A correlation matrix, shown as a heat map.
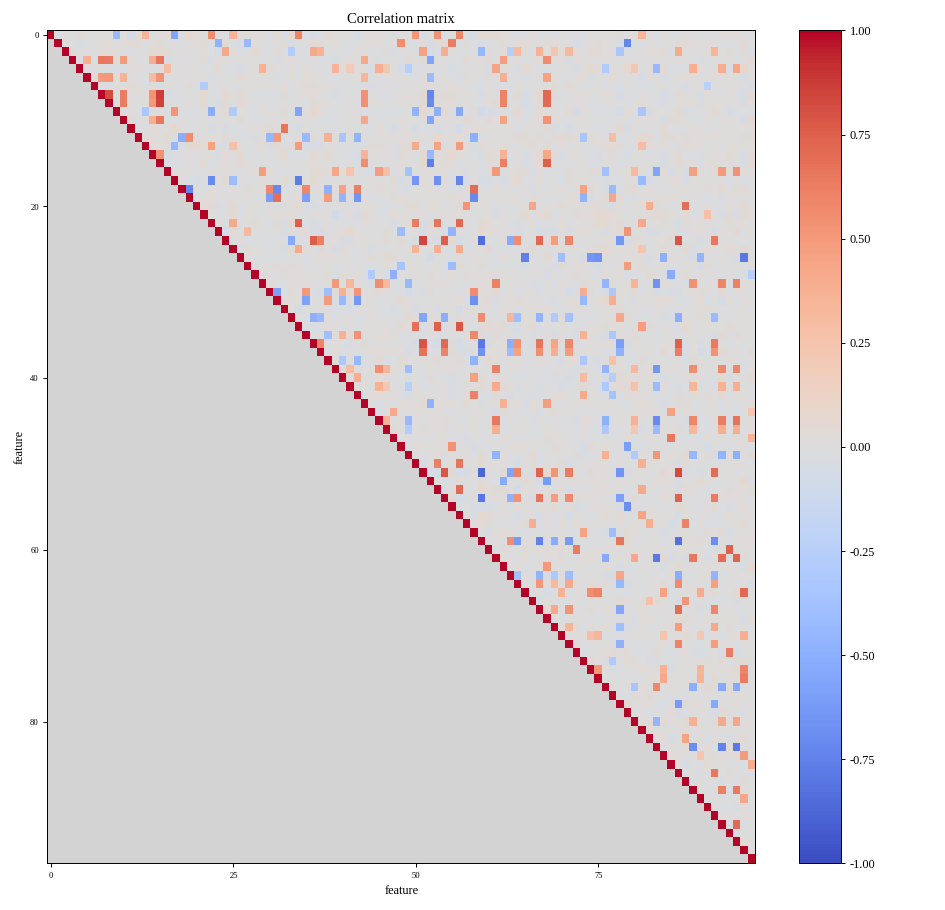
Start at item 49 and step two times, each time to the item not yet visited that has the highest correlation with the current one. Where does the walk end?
76
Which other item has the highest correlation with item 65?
95
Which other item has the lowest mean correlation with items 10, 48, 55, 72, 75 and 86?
79
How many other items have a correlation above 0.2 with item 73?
6
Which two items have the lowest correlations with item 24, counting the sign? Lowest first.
59, 78
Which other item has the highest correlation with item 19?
31
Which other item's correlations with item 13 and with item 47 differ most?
85
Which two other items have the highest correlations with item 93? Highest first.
60, 72
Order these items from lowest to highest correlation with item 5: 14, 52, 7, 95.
52, 95, 14, 7
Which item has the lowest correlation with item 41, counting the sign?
83
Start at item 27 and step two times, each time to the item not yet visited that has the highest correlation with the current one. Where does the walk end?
23
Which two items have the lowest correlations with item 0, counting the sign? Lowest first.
17, 9
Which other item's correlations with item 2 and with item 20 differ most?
87
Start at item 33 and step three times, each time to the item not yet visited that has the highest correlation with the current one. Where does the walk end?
63
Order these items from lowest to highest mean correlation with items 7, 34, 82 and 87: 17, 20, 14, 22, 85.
17, 85, 14, 22, 20
